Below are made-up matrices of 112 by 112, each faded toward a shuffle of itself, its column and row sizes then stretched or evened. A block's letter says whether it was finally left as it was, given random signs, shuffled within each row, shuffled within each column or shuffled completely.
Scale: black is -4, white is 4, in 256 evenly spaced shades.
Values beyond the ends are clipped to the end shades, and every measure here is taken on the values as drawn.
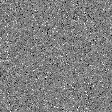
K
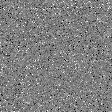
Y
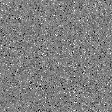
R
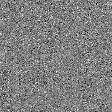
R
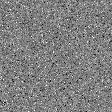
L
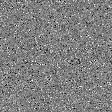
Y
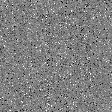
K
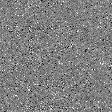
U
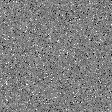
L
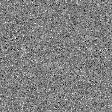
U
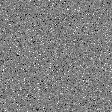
Y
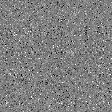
R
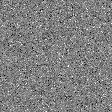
L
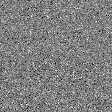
Y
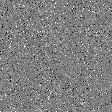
R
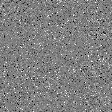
R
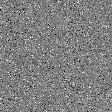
K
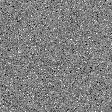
L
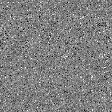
R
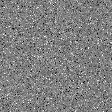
K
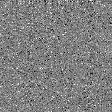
R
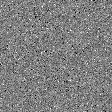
L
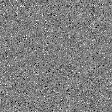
R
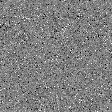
Y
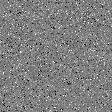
Y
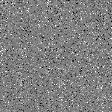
R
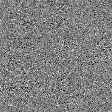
R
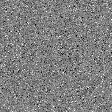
Y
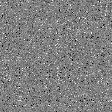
R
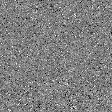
Y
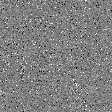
U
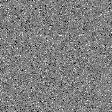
U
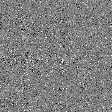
U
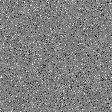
Y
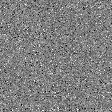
Y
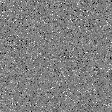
U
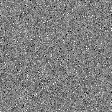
K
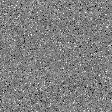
U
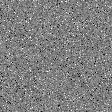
L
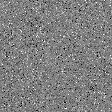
K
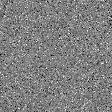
Y
